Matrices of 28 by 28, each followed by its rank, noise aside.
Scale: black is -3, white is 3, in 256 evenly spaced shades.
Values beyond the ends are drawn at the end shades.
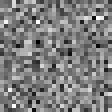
seven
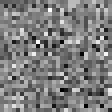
seven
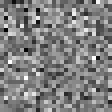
five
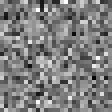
eight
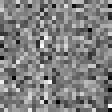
seven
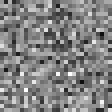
seven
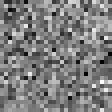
eight
